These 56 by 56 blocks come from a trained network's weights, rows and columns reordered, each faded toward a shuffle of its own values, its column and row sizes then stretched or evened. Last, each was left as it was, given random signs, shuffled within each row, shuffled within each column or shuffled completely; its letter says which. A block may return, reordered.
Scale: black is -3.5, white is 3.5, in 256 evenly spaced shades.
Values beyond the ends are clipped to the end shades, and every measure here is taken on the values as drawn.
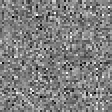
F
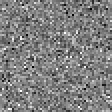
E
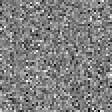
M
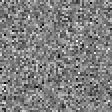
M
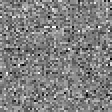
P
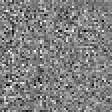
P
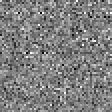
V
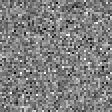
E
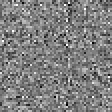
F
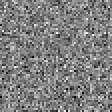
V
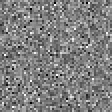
M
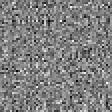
F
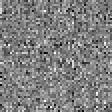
F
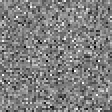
V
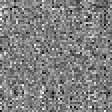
F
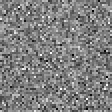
E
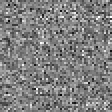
F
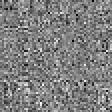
F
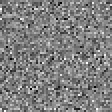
V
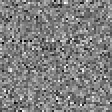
V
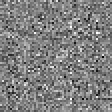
F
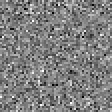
V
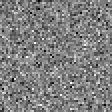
E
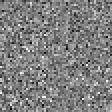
M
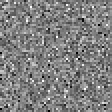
M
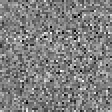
P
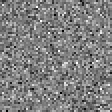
E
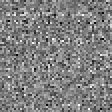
P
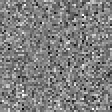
M
